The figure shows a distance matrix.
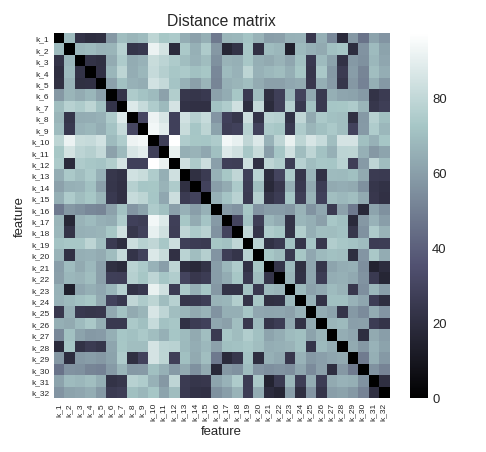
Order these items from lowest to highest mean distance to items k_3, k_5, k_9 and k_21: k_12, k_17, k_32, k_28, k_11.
k_28, k_32, k_17, k_12, k_11
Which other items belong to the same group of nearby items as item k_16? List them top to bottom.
k_27, k_30
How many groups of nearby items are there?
5
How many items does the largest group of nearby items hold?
12
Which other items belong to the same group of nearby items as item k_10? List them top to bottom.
k_11
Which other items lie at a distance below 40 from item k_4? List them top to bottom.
k_1, k_3, k_5, k_25, k_28
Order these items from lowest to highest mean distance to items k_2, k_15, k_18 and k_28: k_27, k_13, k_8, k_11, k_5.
k_8, k_5, k_13, k_27, k_11
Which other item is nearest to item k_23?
k_2
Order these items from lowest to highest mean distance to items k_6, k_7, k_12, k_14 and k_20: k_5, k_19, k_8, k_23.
k_19, k_23, k_8, k_5
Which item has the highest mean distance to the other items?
k_10
